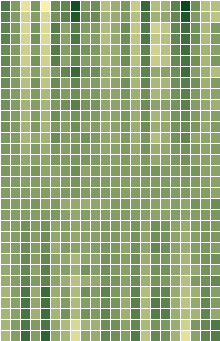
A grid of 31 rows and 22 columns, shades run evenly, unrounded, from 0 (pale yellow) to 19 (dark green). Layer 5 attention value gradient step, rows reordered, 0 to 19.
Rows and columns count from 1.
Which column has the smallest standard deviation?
2
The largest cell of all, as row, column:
1, 19
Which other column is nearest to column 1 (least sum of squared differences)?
18
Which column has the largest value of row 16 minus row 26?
8
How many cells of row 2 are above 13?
3
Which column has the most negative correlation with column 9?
22
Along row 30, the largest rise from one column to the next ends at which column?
20
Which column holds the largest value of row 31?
5
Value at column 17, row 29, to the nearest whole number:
13
